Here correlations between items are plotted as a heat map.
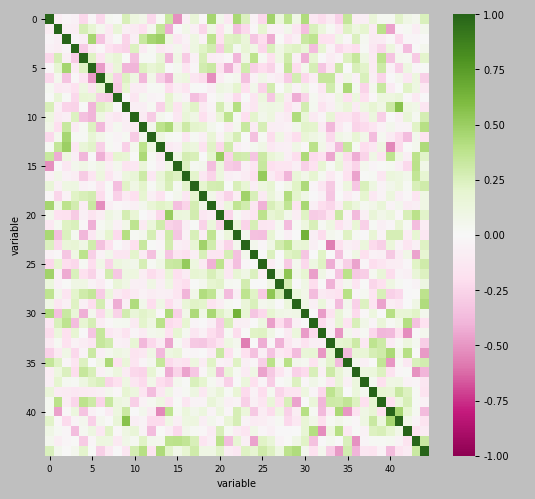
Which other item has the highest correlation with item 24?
4
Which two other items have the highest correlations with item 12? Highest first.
2, 22
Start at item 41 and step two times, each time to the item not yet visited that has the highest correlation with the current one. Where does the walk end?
22
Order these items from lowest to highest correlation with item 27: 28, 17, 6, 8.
6, 17, 8, 28
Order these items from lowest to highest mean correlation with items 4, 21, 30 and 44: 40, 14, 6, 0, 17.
6, 40, 14, 0, 17
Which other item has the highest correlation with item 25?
16
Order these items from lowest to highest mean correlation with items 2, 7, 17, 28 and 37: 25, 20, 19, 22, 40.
25, 40, 20, 22, 19
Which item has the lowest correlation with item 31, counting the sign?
26
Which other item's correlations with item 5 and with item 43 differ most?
36
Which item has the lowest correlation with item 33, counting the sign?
23
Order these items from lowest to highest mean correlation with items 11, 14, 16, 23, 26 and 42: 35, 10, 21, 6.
6, 21, 35, 10
